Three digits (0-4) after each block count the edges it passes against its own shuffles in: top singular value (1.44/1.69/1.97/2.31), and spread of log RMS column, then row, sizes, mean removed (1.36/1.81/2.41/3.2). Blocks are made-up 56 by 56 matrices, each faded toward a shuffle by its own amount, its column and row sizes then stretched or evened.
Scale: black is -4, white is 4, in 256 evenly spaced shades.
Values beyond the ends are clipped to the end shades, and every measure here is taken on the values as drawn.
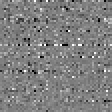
2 2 3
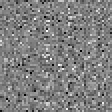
3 1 0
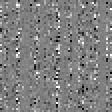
0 4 0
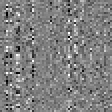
3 3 0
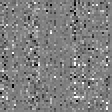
1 4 1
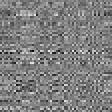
4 0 4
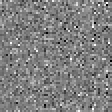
0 2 0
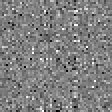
2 1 2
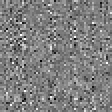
2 3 0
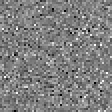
2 0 1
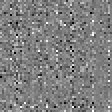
0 3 2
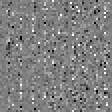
0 3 0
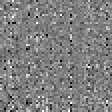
0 3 2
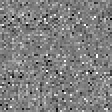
0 0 2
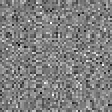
4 1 0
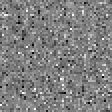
0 1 0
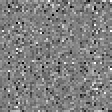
1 2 1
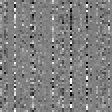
4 4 0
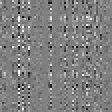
4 4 2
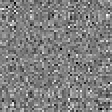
3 2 0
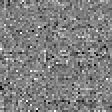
1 0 2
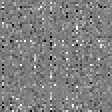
0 3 2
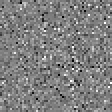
2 1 0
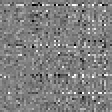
3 3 3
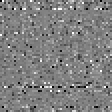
2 0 3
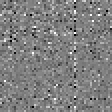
2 2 2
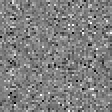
2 2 0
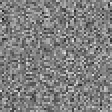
3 1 0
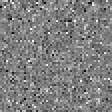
0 0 1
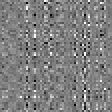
4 4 2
